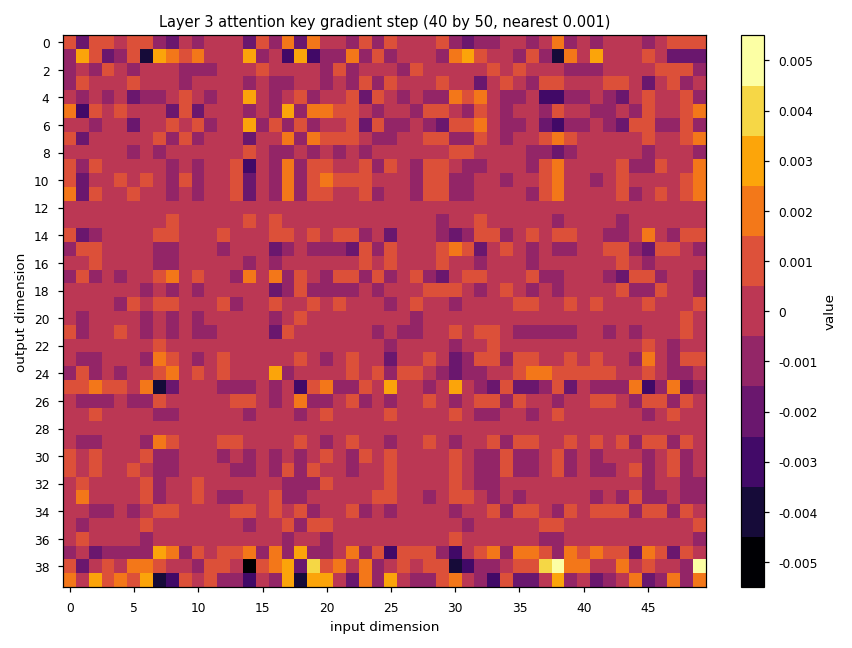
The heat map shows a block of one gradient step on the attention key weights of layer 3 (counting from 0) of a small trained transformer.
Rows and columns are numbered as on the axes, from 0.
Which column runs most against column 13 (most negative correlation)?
44
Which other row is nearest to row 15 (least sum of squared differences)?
18
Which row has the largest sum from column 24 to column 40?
38
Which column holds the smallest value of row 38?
14
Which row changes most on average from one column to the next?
39
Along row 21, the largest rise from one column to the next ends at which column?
17
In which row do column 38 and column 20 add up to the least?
1
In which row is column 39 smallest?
25
